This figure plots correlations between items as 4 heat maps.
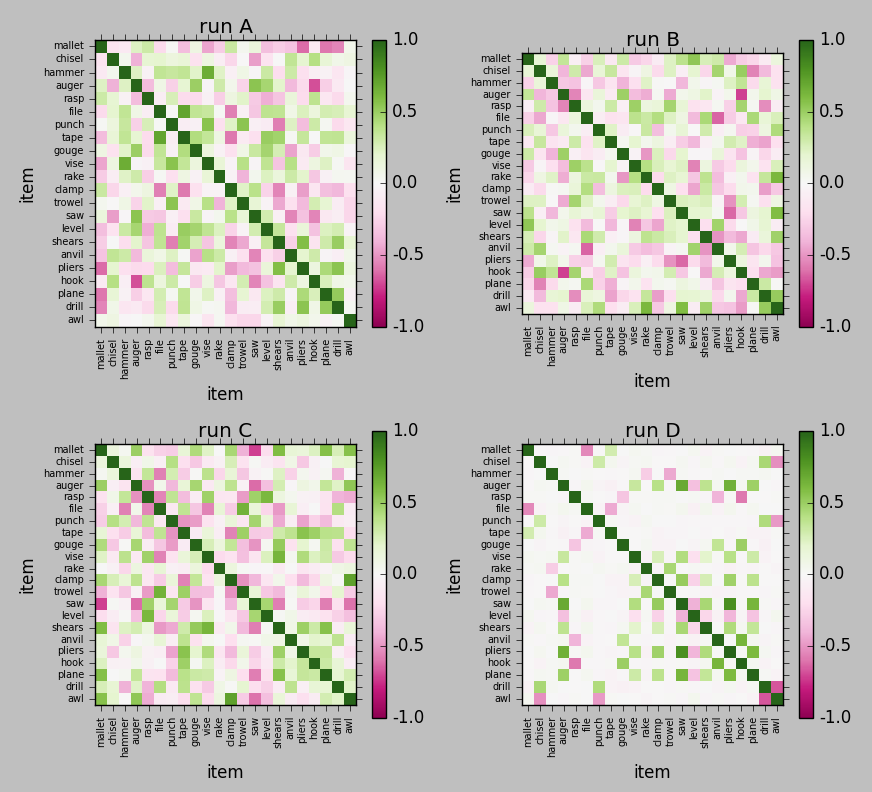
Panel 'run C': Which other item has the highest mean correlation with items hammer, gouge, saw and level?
rasp
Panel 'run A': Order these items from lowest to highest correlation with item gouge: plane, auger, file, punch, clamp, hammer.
clamp, punch, plane, hammer, file, auger
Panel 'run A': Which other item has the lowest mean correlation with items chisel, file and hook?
saw
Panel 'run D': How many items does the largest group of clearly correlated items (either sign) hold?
8
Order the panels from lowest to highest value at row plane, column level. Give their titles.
run D, run C, run B, run A
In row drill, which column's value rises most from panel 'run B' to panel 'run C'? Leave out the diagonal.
tape
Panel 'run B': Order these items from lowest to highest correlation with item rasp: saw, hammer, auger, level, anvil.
auger, hammer, level, anvil, saw
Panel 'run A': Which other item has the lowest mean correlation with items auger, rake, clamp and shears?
hook
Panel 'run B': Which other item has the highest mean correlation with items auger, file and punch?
shears
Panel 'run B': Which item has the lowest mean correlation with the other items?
pliers
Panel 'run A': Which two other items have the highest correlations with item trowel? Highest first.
punch, vise
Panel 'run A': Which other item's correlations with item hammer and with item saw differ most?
anvil
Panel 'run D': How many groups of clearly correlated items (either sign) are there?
5
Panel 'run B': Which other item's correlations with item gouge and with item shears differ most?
rake
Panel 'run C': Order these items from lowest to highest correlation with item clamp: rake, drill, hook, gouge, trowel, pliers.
trowel, pliers, hook, drill, rake, gouge
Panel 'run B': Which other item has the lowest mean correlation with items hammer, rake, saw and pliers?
gouge
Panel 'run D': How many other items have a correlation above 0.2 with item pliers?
6
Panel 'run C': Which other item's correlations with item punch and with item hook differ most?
tape
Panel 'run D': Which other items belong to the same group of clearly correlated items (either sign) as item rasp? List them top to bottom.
gouge, anvil, hook
